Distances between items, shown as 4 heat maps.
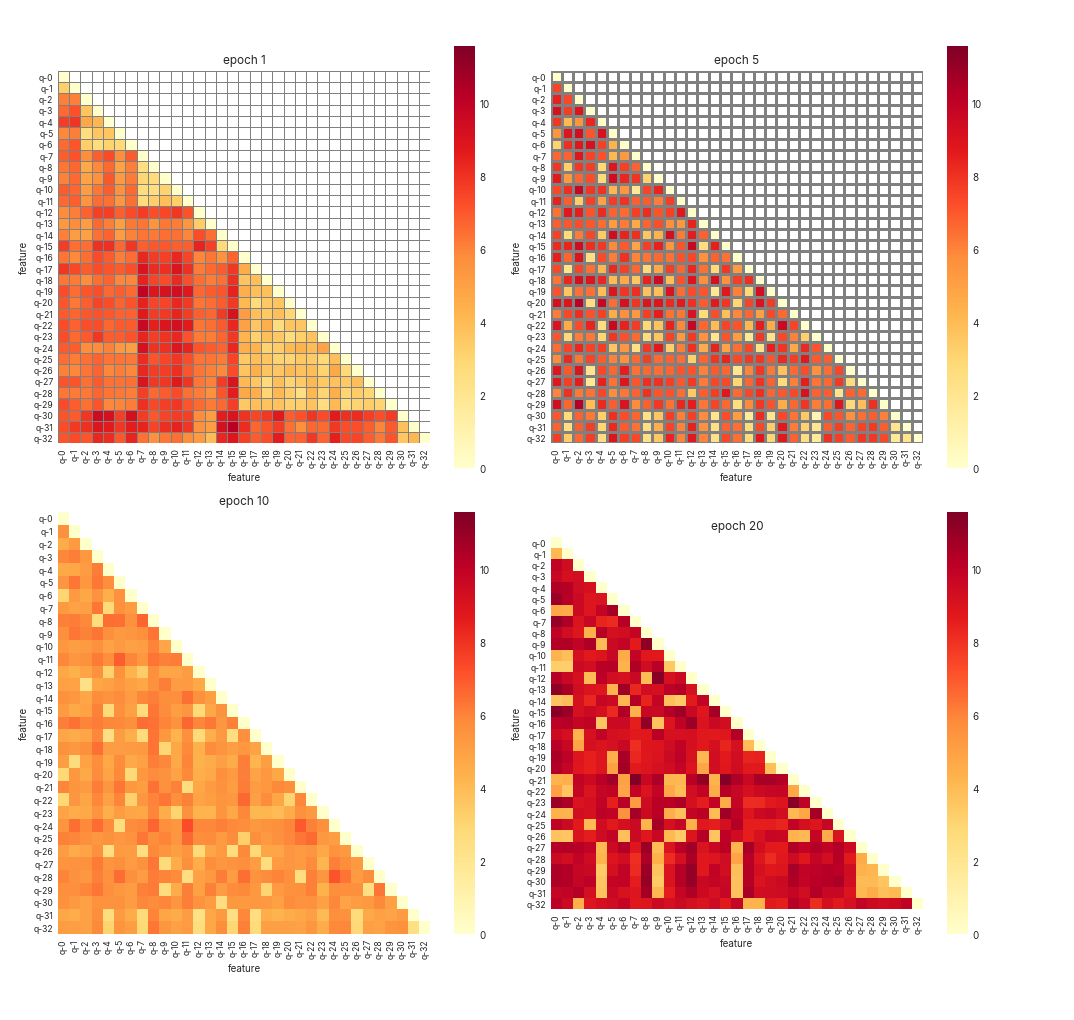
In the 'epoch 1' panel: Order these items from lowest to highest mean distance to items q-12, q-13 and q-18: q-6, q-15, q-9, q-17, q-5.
q-17, q-5, q-6, q-9, q-15
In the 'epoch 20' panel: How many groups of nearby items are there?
6
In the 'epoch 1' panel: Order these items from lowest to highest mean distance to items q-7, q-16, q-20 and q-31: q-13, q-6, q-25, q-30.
q-25, q-13, q-30, q-6
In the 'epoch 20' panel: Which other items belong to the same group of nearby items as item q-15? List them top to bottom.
q-7, q-23
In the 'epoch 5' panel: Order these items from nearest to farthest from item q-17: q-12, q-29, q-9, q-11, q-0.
q-9, q-29, q-11, q-0, q-12
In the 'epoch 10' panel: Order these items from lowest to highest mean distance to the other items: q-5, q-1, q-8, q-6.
q-6, q-1, q-5, q-8
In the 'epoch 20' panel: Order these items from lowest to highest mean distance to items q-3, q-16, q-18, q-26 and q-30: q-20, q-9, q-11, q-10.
q-9, q-10, q-11, q-20
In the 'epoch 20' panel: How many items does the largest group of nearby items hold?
10
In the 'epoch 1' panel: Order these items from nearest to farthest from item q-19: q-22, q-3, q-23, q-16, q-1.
q-22, q-23, q-16, q-1, q-3
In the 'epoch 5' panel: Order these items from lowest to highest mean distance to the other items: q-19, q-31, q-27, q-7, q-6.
q-31, q-19, q-7, q-27, q-6
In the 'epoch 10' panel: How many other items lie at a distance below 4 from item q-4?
7
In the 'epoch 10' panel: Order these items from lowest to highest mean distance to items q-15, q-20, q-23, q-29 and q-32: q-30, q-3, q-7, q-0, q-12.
q-12, q-7, q-0, q-30, q-3
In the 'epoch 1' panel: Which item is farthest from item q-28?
q-15
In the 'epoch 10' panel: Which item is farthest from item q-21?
q-24
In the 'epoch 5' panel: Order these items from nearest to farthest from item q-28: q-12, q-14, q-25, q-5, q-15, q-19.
q-25, q-12, q-5, q-19, q-14, q-15
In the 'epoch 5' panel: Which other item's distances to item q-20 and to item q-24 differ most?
q-18
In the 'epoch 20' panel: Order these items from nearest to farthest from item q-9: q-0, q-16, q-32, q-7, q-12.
q-16, q-7, q-32, q-0, q-12
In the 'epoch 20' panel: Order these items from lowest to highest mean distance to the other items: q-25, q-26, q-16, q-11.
q-26, q-11, q-16, q-25
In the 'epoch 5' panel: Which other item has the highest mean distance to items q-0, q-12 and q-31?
q-20
